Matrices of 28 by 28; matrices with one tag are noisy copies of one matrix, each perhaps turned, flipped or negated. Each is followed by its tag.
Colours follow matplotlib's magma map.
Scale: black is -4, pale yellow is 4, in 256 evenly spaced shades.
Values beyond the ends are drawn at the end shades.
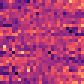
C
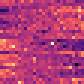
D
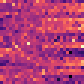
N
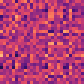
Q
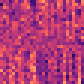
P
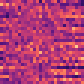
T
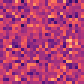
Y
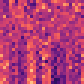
N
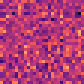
Y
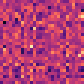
Y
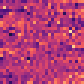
C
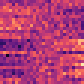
D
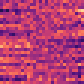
P
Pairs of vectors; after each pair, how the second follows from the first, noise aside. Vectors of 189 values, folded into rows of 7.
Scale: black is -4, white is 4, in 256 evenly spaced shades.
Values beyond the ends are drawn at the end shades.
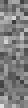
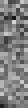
negated.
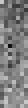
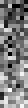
scaled up.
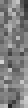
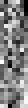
scaled up.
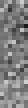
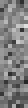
negated.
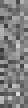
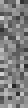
negated.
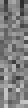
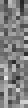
copied.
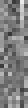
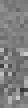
partly zeroed.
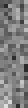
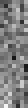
copied.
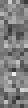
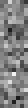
copied.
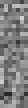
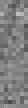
reversed, negated, shrunk.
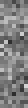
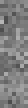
reversed, shrunk.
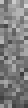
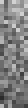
copied.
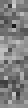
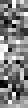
scaled up.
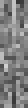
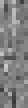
partly zeroed.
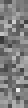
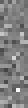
partly zeroed.
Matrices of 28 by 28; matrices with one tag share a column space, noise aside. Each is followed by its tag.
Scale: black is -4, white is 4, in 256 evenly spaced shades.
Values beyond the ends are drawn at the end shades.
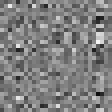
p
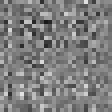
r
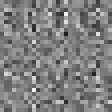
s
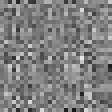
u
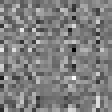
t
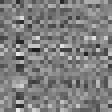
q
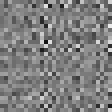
p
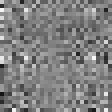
u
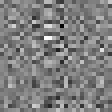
q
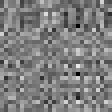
s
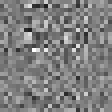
p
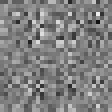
r
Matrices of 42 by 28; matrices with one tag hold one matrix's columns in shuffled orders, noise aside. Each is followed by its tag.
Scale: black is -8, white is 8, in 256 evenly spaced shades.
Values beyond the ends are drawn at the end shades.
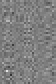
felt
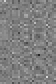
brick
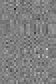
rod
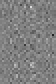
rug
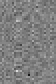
felt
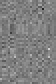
rod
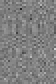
rod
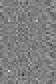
felt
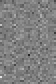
brick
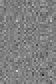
felt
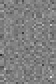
brick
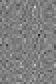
rug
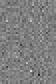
felt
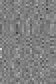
rod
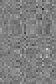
rod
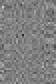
rug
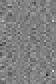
felt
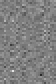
felt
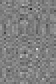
rod
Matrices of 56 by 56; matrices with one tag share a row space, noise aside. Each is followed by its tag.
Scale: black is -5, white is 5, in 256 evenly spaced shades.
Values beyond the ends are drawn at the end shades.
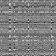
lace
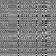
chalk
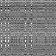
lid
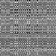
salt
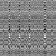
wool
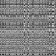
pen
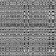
pen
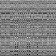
salt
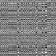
chalk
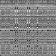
salt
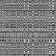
pen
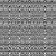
wool
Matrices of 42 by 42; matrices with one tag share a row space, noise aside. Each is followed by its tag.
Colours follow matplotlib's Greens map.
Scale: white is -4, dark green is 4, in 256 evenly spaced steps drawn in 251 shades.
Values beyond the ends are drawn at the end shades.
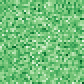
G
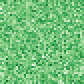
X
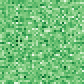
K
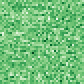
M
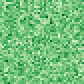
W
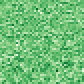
K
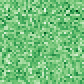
W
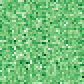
G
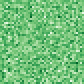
W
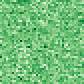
G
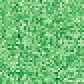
K
